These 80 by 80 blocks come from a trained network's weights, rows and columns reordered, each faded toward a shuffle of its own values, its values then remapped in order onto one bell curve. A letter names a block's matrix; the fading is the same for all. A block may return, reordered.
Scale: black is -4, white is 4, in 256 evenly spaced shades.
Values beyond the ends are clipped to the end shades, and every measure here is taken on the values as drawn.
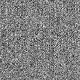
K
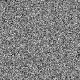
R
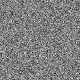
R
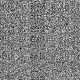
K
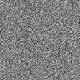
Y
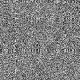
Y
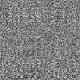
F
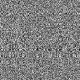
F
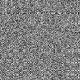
F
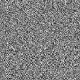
Y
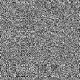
F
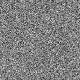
R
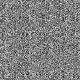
K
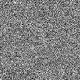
R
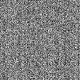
K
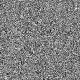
R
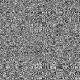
F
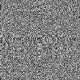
Y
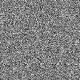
R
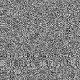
F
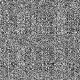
K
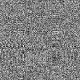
F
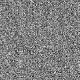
K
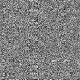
Y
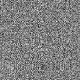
Y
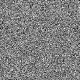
R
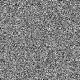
R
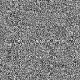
Y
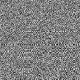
F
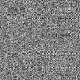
F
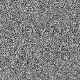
R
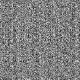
K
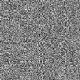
Y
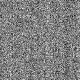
K
